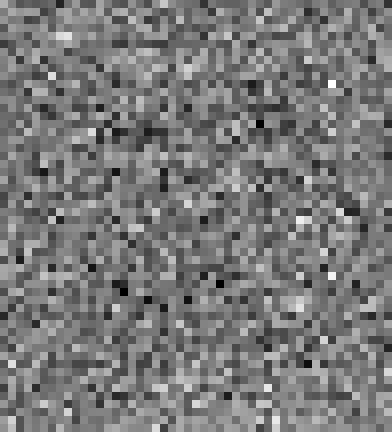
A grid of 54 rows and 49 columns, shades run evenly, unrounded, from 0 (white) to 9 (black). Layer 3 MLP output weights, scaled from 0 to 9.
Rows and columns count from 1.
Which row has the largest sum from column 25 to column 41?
11
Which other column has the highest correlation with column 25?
17
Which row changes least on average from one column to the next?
6
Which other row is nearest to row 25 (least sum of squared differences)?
42
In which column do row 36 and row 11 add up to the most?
15
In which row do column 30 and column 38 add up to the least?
28
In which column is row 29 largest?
46
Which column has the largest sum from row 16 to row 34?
21
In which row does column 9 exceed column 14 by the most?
51
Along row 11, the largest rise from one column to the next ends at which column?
43
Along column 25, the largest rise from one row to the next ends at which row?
52
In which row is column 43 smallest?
27
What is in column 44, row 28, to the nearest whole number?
2
